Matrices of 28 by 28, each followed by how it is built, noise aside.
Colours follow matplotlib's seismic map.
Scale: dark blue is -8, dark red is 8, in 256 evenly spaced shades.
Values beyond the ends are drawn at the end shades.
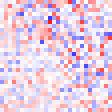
upper triangular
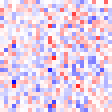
uneven columns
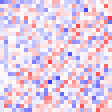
Hankel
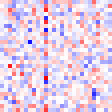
uneven columns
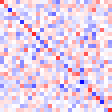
diagonal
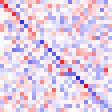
diagonal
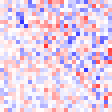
upper triangular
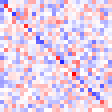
diagonal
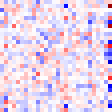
uneven columns
